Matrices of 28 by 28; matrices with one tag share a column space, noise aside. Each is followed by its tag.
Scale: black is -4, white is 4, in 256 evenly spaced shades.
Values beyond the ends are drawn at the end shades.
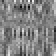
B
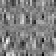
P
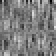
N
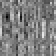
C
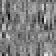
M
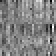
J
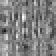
C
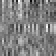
J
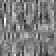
M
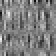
N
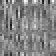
N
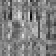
C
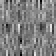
J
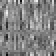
N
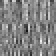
J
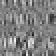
P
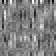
N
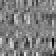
P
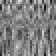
B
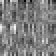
J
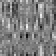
M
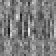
C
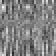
B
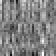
J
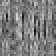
C
